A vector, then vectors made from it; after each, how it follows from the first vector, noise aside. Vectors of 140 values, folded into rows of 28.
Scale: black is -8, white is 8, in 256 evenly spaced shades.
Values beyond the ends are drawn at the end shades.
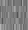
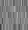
sign-scrambled.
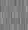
wrapped around, shrunk.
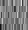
negated, scaled up.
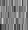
negated, scaled up.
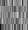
negated, scaled up.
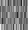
scaled up.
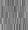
sign-scrambled.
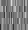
wrapped around, scaled up.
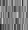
negated, scaled up.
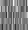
wrapped around, scaled up.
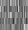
wrapped around, scaled up.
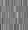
sign-scrambled.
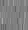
negated, partly zeroed.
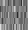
scaled up.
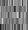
negated, scaled up.
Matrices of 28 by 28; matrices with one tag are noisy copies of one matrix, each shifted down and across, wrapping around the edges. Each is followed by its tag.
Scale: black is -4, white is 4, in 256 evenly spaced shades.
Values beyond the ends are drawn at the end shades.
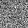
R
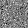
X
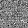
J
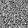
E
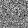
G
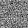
J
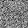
R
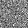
R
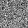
X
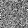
X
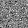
E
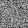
E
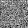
J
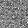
R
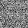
J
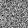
R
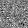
E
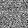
J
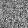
G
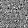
R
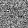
E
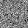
G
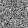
E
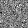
G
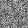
G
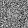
X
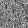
G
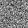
R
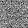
J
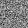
E
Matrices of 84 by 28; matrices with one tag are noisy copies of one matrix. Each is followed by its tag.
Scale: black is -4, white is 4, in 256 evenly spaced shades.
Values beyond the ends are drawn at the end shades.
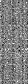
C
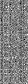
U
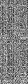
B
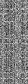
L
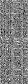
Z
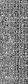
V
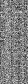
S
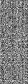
C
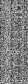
S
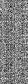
L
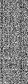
U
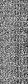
V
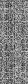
L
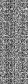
L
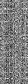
L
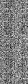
L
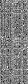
Z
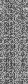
L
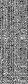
B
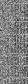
V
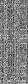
B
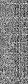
V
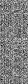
Z
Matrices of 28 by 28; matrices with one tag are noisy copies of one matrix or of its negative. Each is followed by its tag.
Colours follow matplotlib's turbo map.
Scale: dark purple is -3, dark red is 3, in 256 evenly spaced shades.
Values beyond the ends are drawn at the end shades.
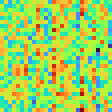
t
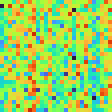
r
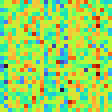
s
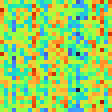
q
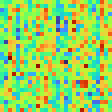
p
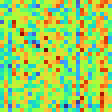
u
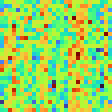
q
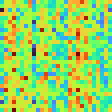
q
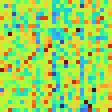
t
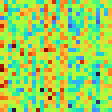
s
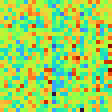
t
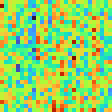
r
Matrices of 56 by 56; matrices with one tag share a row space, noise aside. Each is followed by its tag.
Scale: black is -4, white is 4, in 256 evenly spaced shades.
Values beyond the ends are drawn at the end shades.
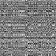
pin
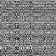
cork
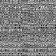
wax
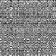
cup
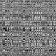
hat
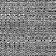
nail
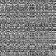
nail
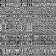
cork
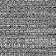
nail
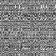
wax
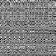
nail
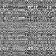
pin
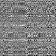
pin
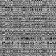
hat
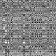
hat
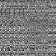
nail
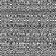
cup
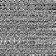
nail
